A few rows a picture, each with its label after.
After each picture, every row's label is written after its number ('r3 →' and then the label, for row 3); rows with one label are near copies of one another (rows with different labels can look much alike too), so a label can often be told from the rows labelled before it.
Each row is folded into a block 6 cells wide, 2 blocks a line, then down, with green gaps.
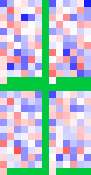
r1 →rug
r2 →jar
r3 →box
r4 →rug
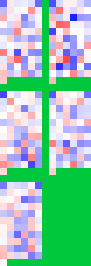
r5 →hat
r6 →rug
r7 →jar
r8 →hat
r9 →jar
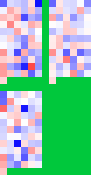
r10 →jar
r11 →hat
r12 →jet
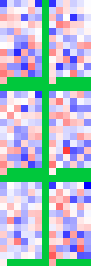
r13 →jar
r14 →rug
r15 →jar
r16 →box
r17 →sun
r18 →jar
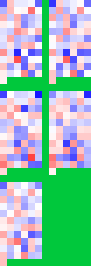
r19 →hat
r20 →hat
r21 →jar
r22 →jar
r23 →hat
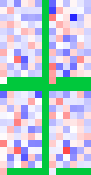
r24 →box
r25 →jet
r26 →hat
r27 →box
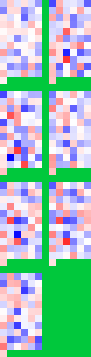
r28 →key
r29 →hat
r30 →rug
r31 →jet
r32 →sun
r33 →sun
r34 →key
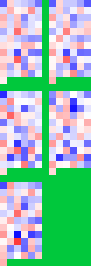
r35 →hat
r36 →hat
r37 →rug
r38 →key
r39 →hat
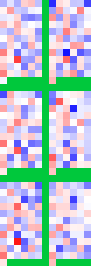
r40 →box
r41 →hat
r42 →hat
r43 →jet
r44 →box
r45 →key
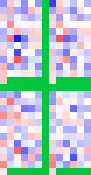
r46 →sun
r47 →sun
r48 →box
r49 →jet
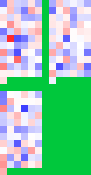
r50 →sun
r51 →key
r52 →jet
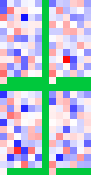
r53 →jet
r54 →box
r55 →rug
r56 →key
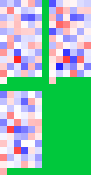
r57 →box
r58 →rug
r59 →sun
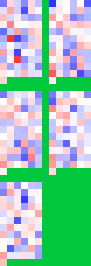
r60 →sun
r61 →jar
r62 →jar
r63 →jet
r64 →key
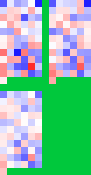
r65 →jar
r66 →jar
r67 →jar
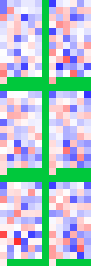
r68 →jet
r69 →rug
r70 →rug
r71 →jar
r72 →hat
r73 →jar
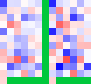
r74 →rug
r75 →rug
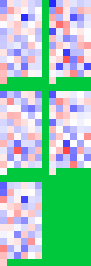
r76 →jet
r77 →rug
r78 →box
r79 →rug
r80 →jet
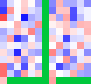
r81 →jet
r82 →key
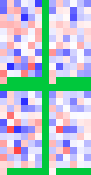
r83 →key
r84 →key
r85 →sun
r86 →sun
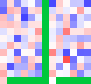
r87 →key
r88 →hat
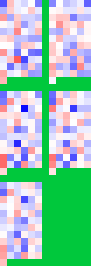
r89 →hat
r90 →jar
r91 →jet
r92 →jet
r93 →jet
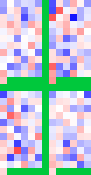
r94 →key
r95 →jet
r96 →rug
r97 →jar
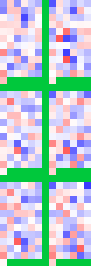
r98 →key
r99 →sun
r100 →box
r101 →hat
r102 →box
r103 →jar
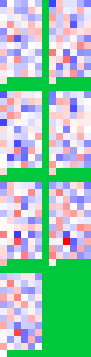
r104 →sun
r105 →hat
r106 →rug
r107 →key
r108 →hat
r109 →box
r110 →box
